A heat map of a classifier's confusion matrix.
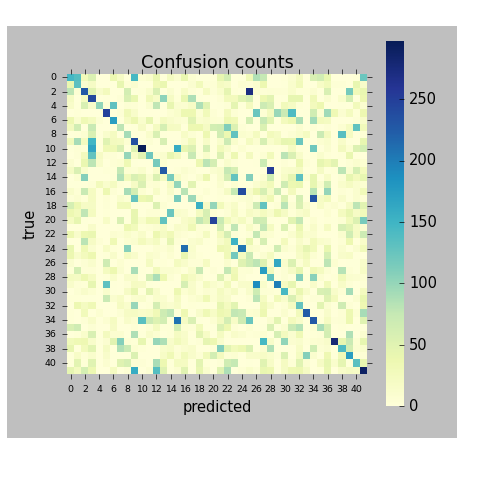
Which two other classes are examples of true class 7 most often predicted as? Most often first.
40, 22
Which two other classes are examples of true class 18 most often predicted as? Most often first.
27, 20
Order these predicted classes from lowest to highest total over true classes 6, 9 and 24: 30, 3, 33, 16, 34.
33, 30, 34, 3, 16
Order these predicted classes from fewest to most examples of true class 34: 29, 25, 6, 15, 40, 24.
40, 6, 29, 24, 25, 15
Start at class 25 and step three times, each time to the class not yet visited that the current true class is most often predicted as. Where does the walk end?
39
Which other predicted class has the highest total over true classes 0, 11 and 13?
28
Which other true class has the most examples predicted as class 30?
37
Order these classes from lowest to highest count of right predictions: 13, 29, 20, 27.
27, 29, 13, 20
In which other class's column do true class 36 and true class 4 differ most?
6
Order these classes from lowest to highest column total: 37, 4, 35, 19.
4, 37, 35, 19
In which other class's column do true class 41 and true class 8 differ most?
9
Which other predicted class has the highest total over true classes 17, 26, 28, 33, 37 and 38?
34
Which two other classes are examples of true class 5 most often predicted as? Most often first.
31, 26
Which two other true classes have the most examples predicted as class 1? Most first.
0, 9
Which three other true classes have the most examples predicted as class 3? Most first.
10, 9, 11
